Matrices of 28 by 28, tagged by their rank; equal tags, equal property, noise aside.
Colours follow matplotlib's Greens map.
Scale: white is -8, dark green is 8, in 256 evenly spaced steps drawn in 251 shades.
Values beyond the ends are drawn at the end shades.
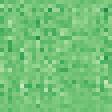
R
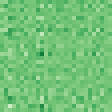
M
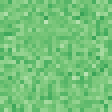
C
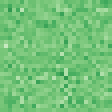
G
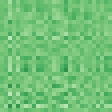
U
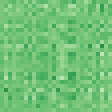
M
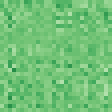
R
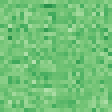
G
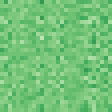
R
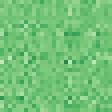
R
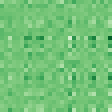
U
